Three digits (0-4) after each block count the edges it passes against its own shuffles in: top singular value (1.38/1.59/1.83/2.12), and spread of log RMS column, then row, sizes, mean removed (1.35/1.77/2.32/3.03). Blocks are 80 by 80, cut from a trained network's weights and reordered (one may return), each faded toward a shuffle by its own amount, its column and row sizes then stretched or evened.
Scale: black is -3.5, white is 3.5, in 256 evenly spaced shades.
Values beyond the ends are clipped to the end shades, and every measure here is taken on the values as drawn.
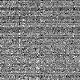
4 2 0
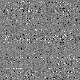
0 1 3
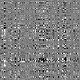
4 4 4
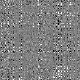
2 4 3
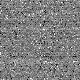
1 1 0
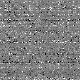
2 1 3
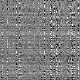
4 4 1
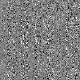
0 4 0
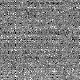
3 2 1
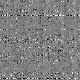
2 0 4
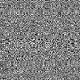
3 0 3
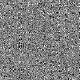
1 3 1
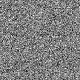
1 0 0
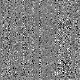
0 4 2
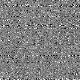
1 1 4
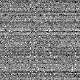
4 2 2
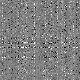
1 3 2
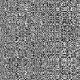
4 3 1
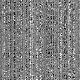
4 4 1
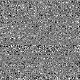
0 1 4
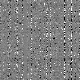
2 4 0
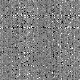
1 3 2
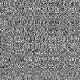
4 0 4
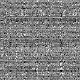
4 3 1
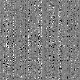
1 4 1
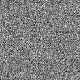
2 1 0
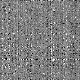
2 2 2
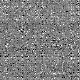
2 2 1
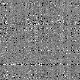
1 2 3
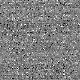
1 1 1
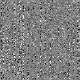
0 4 1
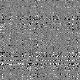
2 3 4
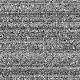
4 0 0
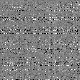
1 1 4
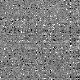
1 2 1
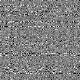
2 1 4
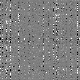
2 4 2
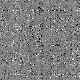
0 1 2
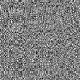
3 2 0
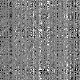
4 4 3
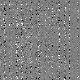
0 4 2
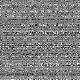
4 2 4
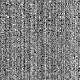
4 1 2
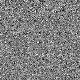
0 0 2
